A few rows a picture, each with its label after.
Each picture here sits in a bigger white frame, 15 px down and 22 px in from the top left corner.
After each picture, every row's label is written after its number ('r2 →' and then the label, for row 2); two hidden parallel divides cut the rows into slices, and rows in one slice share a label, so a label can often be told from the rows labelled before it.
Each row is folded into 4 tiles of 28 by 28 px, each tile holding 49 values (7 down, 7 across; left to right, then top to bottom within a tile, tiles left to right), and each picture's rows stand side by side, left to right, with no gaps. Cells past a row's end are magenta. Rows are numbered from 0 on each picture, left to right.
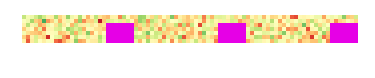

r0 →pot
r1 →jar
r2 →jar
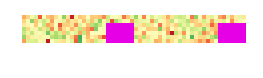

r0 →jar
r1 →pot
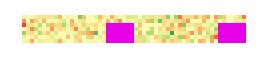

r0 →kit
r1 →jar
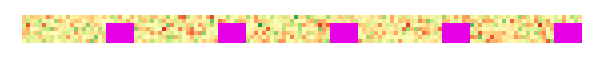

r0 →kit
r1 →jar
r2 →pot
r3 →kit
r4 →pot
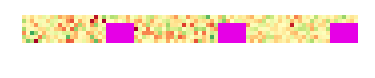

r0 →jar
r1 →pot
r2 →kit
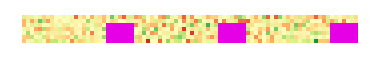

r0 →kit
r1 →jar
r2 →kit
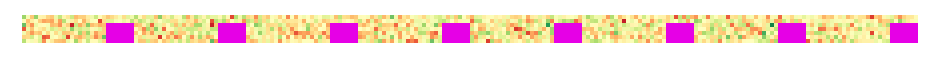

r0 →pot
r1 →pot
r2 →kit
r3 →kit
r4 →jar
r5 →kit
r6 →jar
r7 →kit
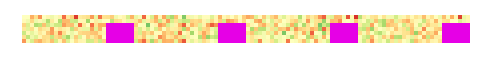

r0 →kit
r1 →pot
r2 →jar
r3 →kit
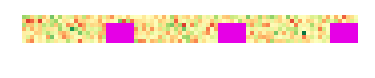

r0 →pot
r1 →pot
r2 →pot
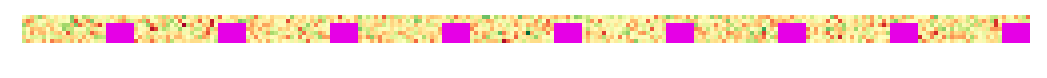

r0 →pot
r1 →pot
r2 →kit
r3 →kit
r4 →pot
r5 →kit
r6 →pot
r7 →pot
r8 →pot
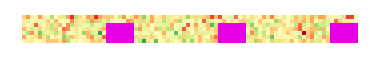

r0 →jar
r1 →jar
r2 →jar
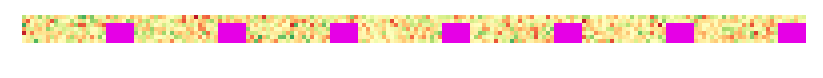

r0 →pot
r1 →jar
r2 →jar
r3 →kit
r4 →jar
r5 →pot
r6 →pot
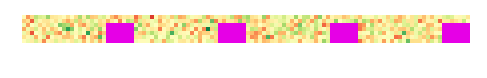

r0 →pot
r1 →jar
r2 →pot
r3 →kit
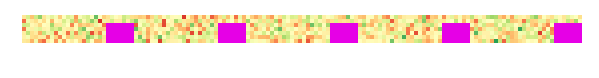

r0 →pot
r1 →jar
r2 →kit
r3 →jar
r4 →pot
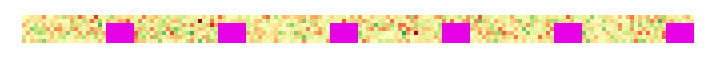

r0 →jar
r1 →pot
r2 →kit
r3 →jar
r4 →pot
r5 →jar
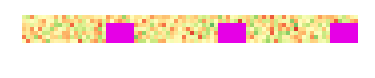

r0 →pot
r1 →jar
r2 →jar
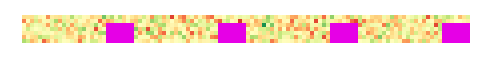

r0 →kit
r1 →jar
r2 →jar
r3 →kit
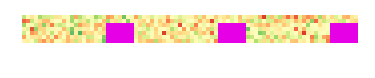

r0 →pot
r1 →kit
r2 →jar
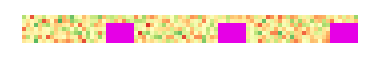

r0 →pot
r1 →jar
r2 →jar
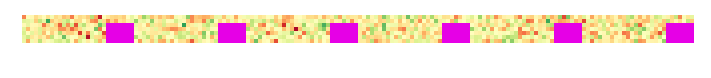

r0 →jar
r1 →jar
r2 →jar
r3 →kit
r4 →jar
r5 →pot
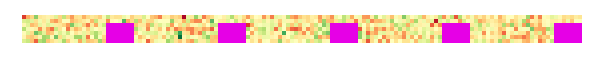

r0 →jar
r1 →jar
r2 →jar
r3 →pot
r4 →kit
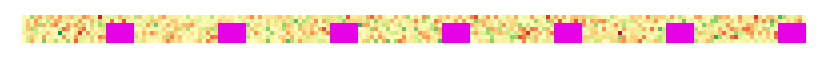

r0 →jar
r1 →kit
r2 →kit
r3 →kit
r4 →jar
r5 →kit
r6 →jar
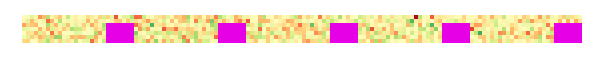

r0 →kit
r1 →jar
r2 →kit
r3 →kit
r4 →kit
